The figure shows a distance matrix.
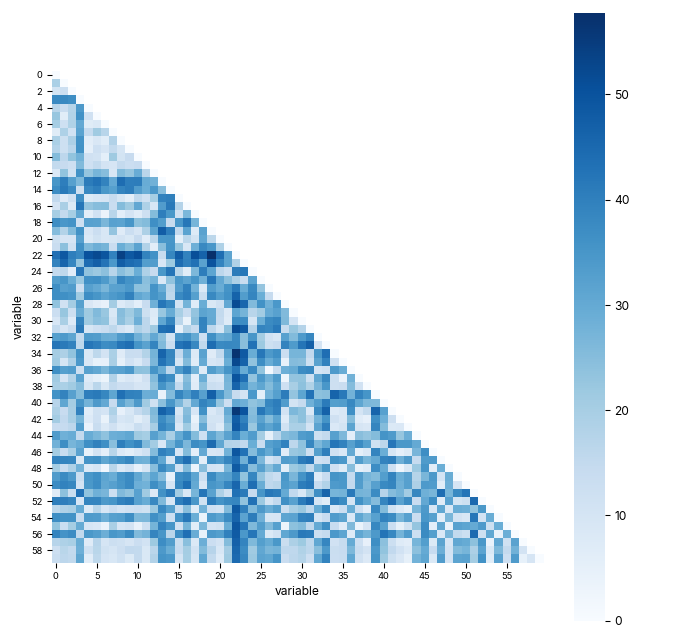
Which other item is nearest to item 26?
36
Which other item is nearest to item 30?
16
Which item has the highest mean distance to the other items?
22
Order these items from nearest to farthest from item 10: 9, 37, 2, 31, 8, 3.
37, 8, 9, 31, 2, 3
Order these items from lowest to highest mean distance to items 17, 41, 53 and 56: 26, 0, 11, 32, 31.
11, 31, 0, 26, 32
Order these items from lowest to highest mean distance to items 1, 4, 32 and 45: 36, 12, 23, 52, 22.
12, 36, 52, 23, 22
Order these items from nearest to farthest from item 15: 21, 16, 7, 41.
41, 7, 16, 21
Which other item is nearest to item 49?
14
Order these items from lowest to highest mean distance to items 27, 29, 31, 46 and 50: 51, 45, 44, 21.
44, 21, 51, 45
